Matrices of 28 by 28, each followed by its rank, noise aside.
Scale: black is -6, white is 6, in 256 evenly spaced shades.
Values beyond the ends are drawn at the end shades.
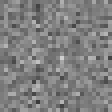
four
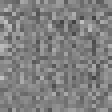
four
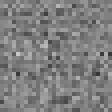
six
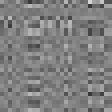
two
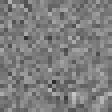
six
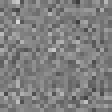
five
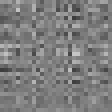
two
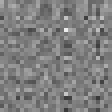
four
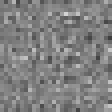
six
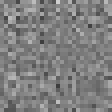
three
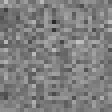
four
